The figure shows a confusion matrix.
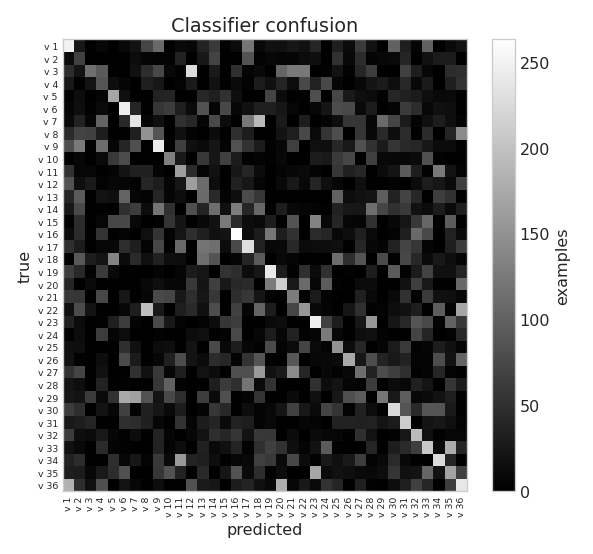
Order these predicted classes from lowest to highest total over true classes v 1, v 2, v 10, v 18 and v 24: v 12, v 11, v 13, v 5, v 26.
v 12, v 11, v 26, v 5, v 13
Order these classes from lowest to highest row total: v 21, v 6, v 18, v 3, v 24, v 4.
v 24, v 4, v 21, v 6, v 18, v 3
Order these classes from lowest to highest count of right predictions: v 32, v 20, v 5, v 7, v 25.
v 25, v 5, v 32, v 20, v 7
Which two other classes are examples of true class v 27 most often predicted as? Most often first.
v 18, v 21
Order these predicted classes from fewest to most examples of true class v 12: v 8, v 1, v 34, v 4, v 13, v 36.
v 4, v 34, v 8, v 36, v 1, v 13
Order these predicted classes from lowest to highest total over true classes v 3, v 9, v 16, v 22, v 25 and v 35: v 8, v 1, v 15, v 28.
v 15, v 28, v 1, v 8
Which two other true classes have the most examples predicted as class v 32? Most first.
v 16, v 23
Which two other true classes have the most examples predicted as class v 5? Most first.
v 18, v 15
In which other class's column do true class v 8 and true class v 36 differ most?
v 20
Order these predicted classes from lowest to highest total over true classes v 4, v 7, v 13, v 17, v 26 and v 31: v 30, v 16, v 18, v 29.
v 16, v 30, v 29, v 18
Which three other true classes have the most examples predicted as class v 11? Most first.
v 34, v 17, v 26
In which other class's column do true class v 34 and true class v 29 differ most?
v 6
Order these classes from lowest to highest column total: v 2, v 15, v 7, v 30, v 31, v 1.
v 15, v 7, v 30, v 2, v 1, v 31
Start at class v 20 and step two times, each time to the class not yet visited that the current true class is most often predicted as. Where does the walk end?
v 30
